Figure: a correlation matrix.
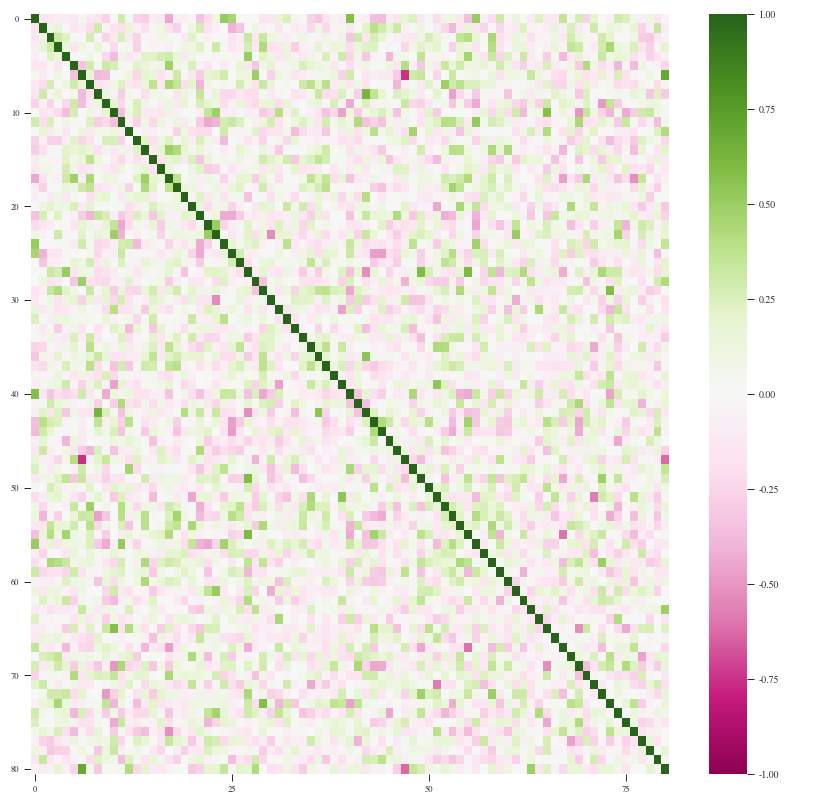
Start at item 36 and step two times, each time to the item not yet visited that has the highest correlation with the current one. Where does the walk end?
8
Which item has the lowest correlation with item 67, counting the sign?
55
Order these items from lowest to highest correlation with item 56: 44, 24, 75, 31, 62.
44, 62, 31, 75, 24
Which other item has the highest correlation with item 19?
42
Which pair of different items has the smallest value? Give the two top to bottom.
6, 47
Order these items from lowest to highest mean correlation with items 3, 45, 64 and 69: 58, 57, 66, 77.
77, 57, 66, 58
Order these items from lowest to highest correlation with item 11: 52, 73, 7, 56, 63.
63, 73, 7, 52, 56
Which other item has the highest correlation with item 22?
23
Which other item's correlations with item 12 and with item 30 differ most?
48
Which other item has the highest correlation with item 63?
80
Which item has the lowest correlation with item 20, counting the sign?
51
